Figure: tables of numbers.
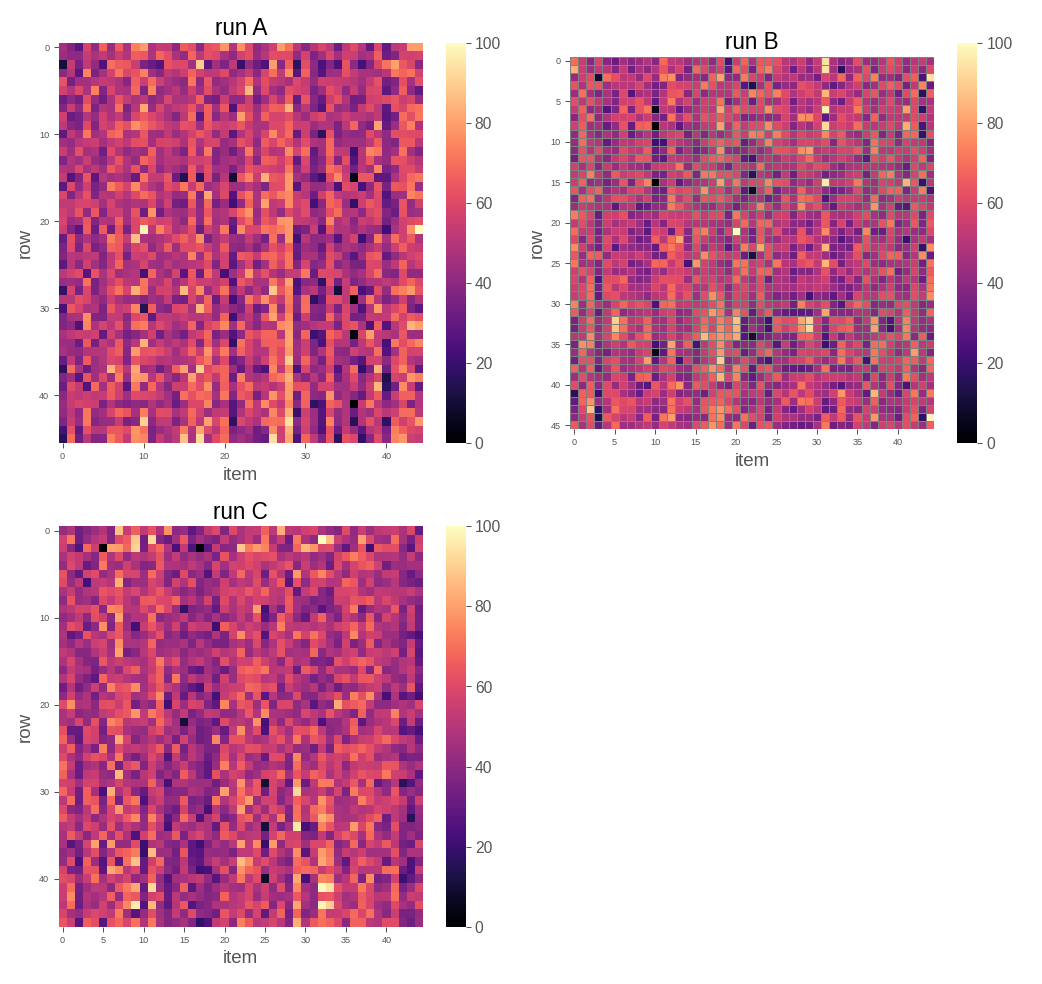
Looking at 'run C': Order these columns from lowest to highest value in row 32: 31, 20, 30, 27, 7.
20, 30, 27, 31, 7
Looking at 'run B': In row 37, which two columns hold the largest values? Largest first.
18, 9
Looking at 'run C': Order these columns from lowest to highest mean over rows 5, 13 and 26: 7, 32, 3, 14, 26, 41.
14, 41, 3, 26, 32, 7
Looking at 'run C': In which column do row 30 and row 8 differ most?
29
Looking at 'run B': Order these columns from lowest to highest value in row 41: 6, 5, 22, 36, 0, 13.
0, 36, 13, 6, 22, 5
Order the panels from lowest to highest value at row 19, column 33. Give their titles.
run B, run C, run A
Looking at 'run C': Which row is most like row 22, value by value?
9
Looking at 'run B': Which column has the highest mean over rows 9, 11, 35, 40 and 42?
12
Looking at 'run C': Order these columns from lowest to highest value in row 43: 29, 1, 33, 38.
38, 1, 29, 33
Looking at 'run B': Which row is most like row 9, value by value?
4
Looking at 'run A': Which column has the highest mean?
28
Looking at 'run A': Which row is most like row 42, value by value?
27
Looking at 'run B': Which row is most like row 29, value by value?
28
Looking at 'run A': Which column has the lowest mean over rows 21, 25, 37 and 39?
40
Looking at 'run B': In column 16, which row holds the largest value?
34
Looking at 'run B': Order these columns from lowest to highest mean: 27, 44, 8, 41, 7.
27, 7, 8, 41, 44
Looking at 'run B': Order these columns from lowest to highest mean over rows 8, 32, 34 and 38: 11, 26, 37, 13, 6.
13, 26, 11, 37, 6
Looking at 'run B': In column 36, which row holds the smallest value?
37
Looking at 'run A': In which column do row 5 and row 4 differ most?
44
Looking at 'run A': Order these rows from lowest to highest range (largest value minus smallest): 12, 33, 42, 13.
13, 12, 42, 33
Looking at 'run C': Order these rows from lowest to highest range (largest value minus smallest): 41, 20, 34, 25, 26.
25, 26, 20, 41, 34
